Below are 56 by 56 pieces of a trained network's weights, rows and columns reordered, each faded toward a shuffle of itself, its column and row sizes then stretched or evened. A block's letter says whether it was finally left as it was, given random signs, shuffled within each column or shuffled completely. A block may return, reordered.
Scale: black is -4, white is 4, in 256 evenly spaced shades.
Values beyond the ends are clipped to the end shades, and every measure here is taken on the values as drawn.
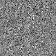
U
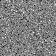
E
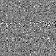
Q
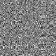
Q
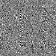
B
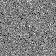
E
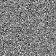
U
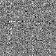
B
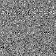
B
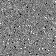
E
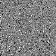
U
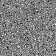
E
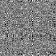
Q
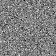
E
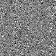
U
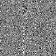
B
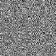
Q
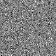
U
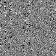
U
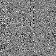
B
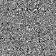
B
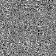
B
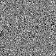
B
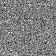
E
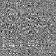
Q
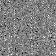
U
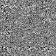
B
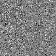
U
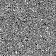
E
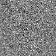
U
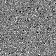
E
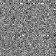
Q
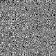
Q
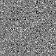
B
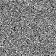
E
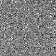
Q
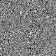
B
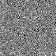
Q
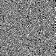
U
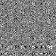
Q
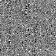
U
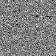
B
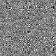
Q
